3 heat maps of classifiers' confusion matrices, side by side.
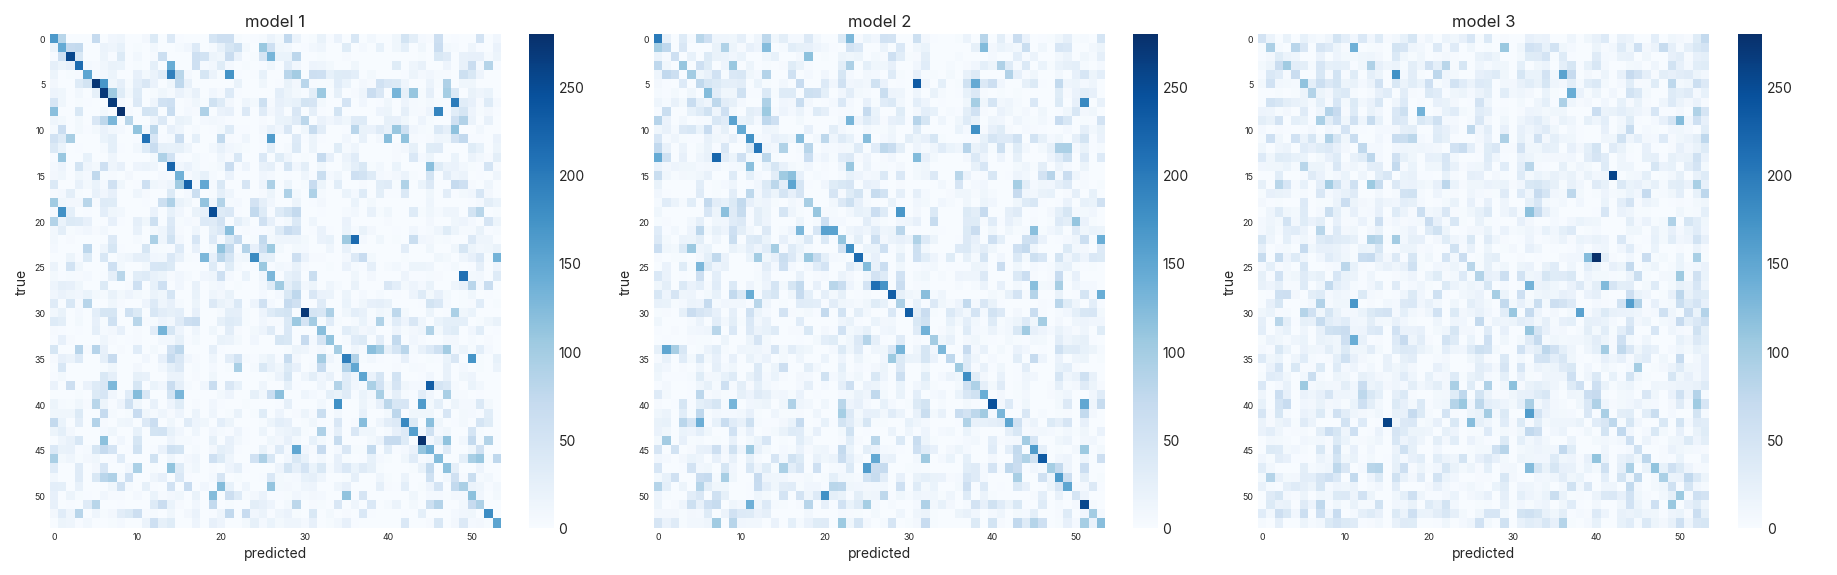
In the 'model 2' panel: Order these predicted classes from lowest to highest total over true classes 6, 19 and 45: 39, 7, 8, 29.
39, 7, 8, 29
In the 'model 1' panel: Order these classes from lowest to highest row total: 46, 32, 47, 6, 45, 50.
50, 32, 47, 46, 45, 6
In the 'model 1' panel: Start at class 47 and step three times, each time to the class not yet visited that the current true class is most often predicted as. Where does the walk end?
29
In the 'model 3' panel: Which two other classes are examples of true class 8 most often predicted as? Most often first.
19, 52
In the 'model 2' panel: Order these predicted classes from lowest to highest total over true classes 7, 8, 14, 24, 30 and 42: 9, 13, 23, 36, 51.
36, 9, 23, 13, 51
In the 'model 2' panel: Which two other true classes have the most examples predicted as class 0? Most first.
13, 1
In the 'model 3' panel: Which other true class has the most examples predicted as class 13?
16
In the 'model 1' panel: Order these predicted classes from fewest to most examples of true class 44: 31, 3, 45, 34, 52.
45, 31, 3, 34, 52
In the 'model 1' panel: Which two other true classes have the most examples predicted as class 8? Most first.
26, 49
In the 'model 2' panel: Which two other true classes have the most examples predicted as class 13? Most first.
1, 8
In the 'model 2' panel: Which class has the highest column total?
51
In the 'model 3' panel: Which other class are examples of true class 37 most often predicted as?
6
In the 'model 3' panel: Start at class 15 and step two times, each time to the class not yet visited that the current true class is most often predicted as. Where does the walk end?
25
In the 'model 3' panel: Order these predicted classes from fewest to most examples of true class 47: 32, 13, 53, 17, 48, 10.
53, 48, 10, 17, 13, 32
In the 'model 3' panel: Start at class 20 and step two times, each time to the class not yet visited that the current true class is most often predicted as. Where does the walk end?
44
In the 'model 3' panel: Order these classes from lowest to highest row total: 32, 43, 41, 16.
43, 32, 41, 16
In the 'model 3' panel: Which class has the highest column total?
52
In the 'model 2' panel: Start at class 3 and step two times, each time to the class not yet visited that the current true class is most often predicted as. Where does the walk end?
23
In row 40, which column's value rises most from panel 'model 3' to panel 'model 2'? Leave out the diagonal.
51
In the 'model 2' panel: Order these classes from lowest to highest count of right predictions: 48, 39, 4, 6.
4, 6, 39, 48
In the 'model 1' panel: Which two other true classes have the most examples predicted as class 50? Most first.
35, 46
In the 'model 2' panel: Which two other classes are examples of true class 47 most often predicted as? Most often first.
25, 15
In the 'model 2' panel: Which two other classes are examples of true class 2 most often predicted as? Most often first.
18, 28
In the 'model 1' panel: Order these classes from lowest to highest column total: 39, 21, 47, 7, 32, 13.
39, 13, 47, 32, 21, 7
